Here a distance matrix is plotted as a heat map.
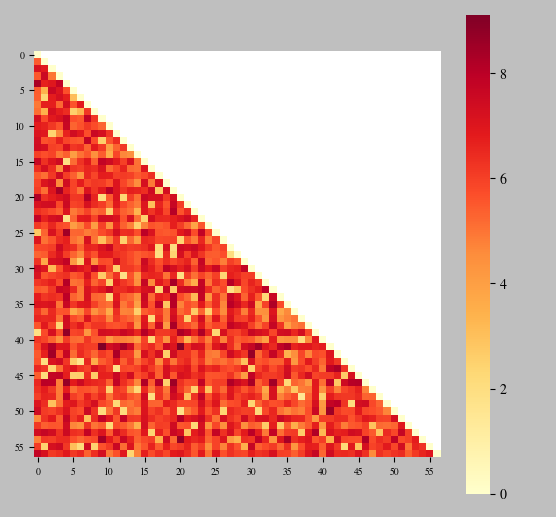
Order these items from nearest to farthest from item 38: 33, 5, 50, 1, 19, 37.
37, 50, 5, 1, 33, 19
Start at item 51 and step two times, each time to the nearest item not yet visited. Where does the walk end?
39
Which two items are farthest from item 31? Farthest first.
41, 54
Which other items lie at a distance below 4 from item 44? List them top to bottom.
2, 11, 30, 49
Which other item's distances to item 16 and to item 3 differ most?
53
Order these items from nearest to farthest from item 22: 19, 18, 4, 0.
18, 0, 4, 19
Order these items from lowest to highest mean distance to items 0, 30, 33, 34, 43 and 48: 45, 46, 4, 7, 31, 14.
14, 45, 31, 7, 46, 4
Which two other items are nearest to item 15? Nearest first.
4, 23
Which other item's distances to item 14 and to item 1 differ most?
47
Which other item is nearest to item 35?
46
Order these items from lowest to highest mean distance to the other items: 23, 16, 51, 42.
16, 42, 51, 23
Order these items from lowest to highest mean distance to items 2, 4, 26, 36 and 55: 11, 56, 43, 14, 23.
14, 43, 23, 11, 56
